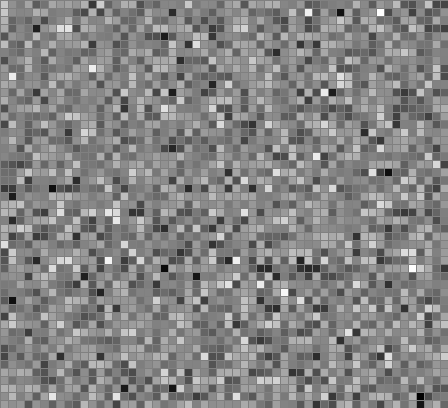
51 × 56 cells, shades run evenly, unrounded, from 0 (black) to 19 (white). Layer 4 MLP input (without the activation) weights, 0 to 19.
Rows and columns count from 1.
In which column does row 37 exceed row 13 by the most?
36
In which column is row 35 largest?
30
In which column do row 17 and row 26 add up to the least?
46
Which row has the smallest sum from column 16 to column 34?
18
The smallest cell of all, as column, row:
53, 50
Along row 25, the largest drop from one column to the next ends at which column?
54
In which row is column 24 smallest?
24
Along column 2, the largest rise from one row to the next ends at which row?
26
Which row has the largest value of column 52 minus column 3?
34
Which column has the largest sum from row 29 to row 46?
31
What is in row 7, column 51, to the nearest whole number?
15
